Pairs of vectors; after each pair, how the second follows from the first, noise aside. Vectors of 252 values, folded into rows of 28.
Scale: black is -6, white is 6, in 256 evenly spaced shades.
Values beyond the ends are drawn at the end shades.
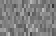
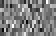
reversed, scaled up.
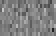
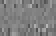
wrapped around, negated, partly zeroed.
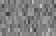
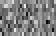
reversed, scaled up.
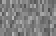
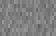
wrapped around, shrunk.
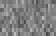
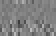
partly zeroed.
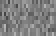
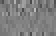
wrapped around, negated, partly zeroed.
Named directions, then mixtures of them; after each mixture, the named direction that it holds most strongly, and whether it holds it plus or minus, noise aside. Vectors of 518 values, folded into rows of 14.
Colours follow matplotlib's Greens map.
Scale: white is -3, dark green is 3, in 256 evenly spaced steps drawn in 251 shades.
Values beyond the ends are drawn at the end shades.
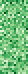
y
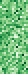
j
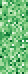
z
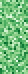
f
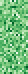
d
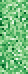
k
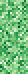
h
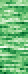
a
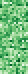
z, plus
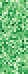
z, minus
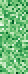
k, minus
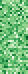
y, minus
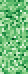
k, minus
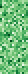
z, plus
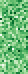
k, minus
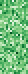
d, minus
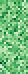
h, minus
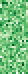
z, minus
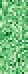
z, plus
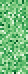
y, plus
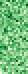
f, minus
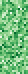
h, plus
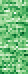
a, plus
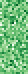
k, minus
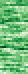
a, minus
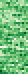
a, plus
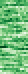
a, minus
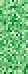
d, plus
